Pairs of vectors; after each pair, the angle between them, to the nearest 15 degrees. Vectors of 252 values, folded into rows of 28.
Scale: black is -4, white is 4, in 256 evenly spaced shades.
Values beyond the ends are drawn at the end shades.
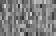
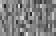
165 degrees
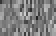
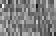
90 degrees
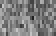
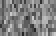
120 degrees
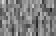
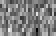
75 degrees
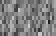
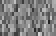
30 degrees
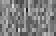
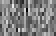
15 degrees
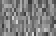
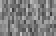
105 degrees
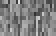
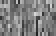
150 degrees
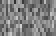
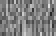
120 degrees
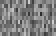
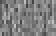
45 degrees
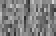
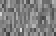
60 degrees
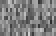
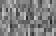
30 degrees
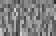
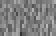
150 degrees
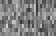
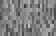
120 degrees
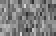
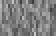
60 degrees
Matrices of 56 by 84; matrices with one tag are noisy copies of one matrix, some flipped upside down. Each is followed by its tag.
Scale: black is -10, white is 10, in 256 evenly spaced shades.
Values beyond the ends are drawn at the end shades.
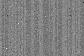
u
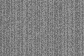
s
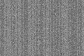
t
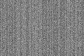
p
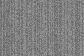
s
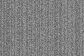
s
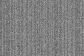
s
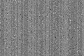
t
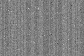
u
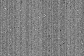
p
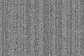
u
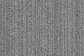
s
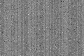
t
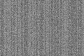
t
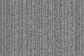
s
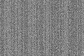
t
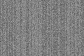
p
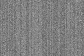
p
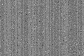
t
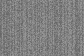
s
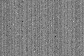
s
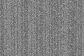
t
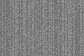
s
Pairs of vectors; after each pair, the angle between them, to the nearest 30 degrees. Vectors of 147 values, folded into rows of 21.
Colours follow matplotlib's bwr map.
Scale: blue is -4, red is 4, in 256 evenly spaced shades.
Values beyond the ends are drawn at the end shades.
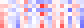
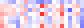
30 degrees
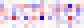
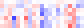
120 degrees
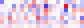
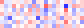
150 degrees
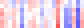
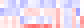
60 degrees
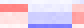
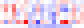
60 degrees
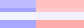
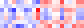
60 degrees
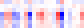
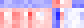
120 degrees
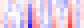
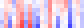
150 degrees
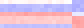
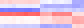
30 degrees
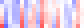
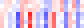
90 degrees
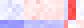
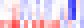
150 degrees
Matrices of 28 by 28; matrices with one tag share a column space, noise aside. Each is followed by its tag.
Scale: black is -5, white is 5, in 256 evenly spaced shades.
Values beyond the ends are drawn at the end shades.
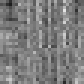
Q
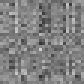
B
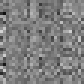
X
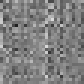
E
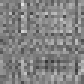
B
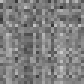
E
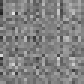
X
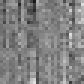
Q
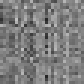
E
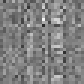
E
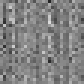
E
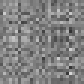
X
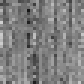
Q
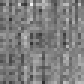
Q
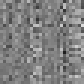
E
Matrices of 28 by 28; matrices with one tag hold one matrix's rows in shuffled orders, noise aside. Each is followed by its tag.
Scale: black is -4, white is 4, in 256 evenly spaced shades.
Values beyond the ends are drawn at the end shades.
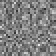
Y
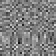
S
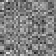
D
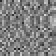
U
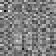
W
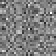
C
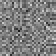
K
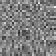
K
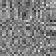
K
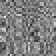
C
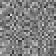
S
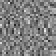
U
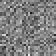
C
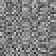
Y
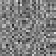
K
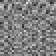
W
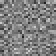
W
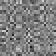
C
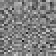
W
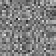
K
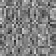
Y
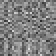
W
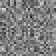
C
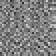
U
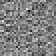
D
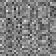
Y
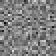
W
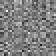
W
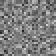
W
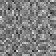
Y
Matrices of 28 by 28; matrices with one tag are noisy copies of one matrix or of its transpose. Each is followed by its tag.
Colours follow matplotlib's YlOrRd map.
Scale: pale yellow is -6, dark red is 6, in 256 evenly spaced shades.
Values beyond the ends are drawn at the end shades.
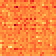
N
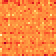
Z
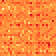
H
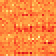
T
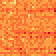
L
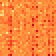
L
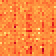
T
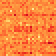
T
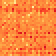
L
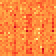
T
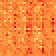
T
